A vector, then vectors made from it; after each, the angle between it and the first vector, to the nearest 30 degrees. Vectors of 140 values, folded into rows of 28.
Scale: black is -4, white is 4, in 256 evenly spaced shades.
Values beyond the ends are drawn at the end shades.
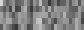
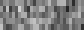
90 degrees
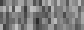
150 degrees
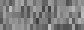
120 degrees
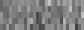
120 degrees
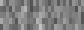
30 degrees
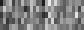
120 degrees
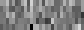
90 degrees
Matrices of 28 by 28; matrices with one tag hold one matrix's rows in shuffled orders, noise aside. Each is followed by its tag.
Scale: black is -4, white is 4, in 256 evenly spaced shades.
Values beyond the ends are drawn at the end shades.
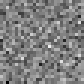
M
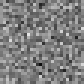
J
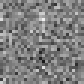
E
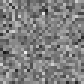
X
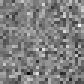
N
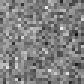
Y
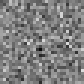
J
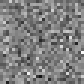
J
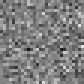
N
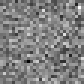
N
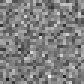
M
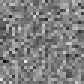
X
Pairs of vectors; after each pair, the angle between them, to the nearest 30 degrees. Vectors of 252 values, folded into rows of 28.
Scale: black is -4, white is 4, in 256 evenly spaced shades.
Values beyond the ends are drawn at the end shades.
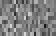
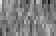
90 degrees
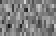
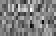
120 degrees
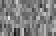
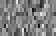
60 degrees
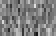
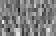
30 degrees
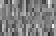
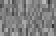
150 degrees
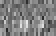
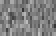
60 degrees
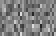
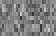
30 degrees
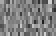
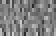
60 degrees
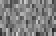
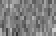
150 degrees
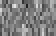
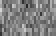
30 degrees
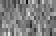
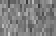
60 degrees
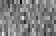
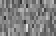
60 degrees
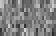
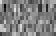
90 degrees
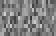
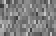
60 degrees
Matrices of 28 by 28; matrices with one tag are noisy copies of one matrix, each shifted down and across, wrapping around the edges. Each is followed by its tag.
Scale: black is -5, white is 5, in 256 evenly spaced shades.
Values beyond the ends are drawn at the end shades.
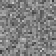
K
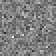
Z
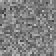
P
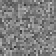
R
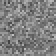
R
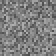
P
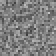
R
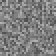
Z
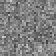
R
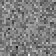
K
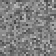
R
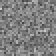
R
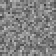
R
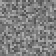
Z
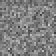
R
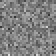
R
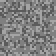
P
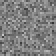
Z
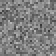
R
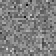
Z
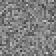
K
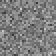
P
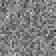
K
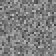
P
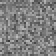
R
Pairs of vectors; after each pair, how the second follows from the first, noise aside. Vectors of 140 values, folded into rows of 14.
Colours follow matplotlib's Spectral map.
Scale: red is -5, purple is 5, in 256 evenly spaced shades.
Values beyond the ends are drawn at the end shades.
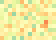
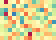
wrapped around, scaled up.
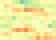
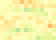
negated, shrunk.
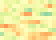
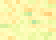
negated, shrunk.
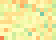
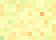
negated, shrunk.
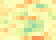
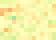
wrapped around, shrunk.
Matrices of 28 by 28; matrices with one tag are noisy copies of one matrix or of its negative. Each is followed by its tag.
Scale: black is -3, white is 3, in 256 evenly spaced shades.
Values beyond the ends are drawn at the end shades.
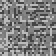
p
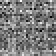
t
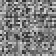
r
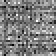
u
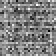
p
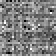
r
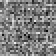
p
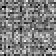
r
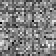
t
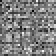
r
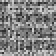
t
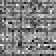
r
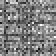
u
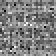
t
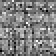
t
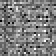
p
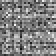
r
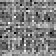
t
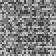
p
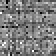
t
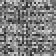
u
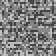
p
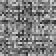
u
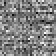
u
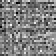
r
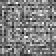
p
